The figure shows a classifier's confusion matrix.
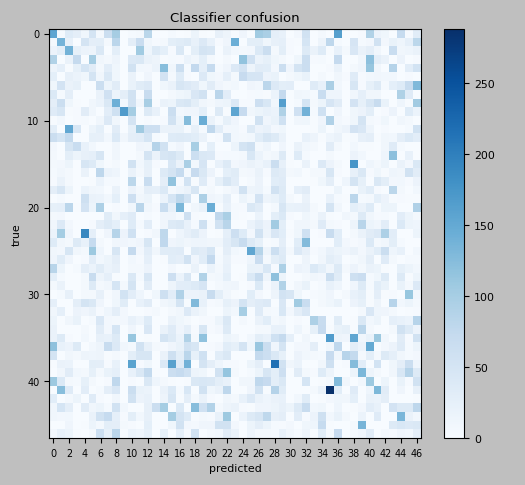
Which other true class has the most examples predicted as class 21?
7
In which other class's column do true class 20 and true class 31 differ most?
18
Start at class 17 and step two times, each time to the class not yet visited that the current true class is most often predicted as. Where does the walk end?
38
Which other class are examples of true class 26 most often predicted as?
20
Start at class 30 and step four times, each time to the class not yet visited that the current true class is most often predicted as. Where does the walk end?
28
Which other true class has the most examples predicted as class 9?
30
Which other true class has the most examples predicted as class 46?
6
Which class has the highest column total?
29
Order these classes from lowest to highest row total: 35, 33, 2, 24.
33, 24, 2, 35
